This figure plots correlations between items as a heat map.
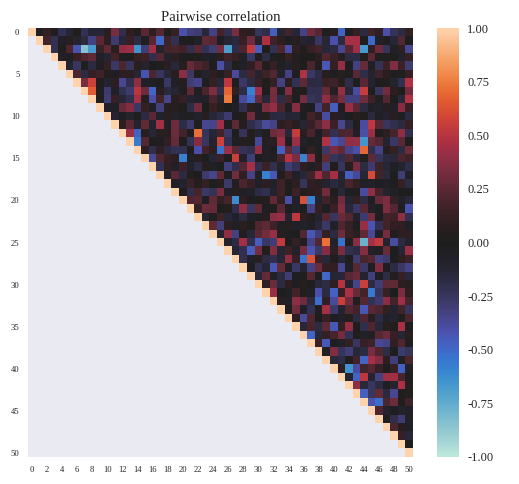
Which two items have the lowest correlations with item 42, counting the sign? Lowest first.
40, 17
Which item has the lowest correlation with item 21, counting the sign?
50
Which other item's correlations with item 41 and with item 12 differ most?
44
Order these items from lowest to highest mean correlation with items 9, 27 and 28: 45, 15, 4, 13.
4, 45, 13, 15
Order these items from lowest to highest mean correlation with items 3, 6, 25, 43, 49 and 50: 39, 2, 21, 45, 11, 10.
21, 10, 2, 45, 11, 39
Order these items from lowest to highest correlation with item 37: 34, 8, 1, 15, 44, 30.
8, 1, 30, 44, 34, 15
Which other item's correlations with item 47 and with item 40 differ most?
32
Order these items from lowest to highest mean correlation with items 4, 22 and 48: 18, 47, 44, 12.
18, 44, 47, 12
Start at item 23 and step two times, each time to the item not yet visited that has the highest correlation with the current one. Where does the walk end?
14
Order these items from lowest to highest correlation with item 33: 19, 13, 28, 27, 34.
27, 34, 19, 28, 13
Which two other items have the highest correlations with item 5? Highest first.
36, 20
